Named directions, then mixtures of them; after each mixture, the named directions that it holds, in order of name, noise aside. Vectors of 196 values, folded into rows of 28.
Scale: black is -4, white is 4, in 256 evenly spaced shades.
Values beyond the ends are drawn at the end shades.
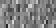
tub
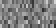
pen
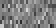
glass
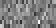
glass, pen.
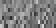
glass, pen, tub.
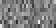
glass, pen.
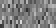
glass.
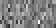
glass, pen.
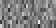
glass, pen.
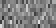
glass, pen.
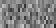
pen, tub.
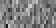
glass, tub.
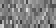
glass.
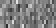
tub.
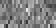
glass, pen, tub.
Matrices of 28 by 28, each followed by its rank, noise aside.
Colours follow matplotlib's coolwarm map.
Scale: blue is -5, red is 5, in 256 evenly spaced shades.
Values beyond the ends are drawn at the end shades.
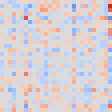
three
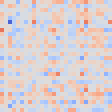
four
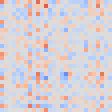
four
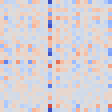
two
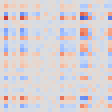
one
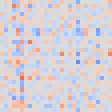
four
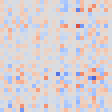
three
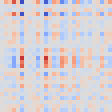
one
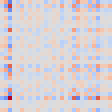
one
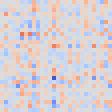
four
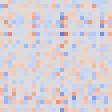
four
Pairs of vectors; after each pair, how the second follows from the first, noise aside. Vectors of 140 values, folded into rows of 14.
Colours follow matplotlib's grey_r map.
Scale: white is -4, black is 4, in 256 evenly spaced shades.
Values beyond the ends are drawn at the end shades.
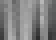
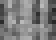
wrapped around.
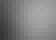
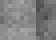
wrapped around, shrunk.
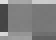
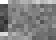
copied.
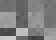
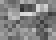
wrapped around.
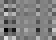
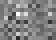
wrapped around, negated.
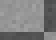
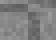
wrapped around, shrunk.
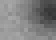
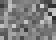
sign-scrambled.
